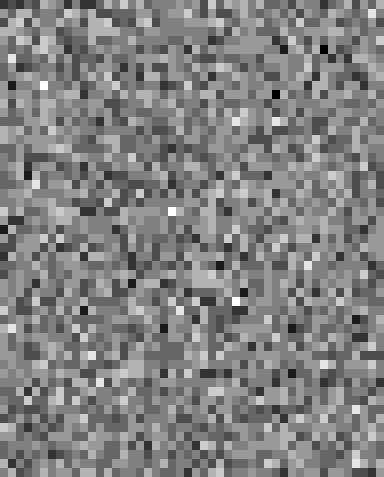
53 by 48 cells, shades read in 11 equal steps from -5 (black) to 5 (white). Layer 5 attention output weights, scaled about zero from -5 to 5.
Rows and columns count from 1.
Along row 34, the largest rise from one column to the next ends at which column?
30
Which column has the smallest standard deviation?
32
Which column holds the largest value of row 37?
2
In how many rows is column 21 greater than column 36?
16
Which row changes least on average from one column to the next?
4
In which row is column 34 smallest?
20
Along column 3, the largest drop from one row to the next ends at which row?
25
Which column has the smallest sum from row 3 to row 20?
11
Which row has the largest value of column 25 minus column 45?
38
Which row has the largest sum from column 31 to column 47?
41
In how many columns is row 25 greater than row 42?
22
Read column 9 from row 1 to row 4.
-3 3 0 -1
